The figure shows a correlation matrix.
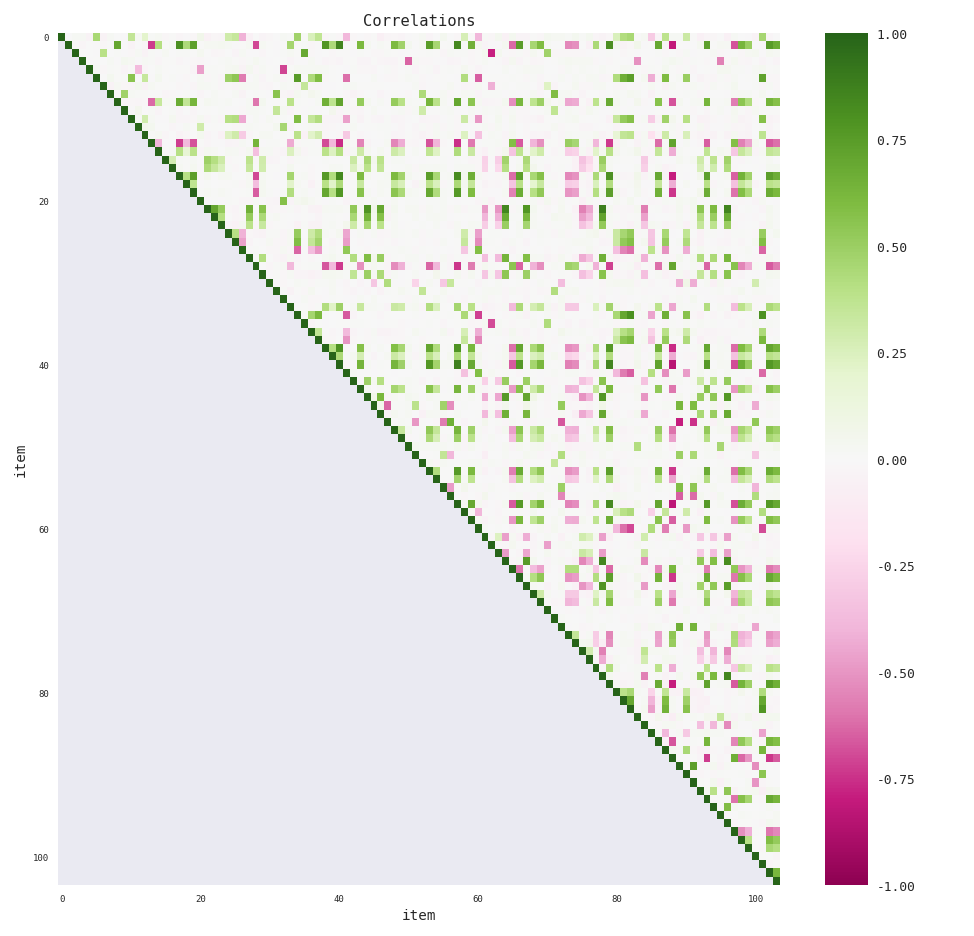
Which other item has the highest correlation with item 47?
56
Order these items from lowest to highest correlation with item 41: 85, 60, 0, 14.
0, 14, 85, 60
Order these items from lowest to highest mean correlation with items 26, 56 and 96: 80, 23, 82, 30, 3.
82, 80, 3, 30, 23
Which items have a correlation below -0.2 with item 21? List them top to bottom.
61, 63, 75, 76, 84
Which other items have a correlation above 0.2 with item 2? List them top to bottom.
6, 35, 70
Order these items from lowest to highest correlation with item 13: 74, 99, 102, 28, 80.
102, 99, 80, 74, 28
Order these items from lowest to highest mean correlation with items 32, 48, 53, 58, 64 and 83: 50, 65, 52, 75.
65, 75, 52, 50
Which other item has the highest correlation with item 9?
7
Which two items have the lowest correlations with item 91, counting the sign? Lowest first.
47, 56
